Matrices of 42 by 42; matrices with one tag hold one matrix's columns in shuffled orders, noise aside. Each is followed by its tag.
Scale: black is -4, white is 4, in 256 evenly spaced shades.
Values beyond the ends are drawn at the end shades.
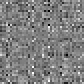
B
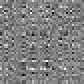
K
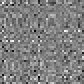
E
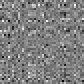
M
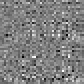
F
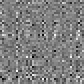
F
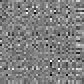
K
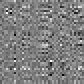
K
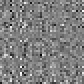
B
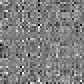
B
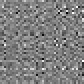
K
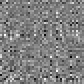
F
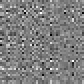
K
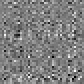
F
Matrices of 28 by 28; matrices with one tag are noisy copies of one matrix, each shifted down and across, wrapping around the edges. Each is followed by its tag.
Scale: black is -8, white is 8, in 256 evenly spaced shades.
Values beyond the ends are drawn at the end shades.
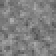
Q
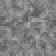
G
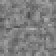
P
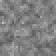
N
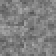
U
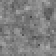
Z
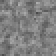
P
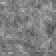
Z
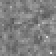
G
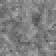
Z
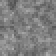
Z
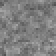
N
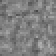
P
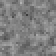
G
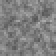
G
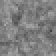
Z
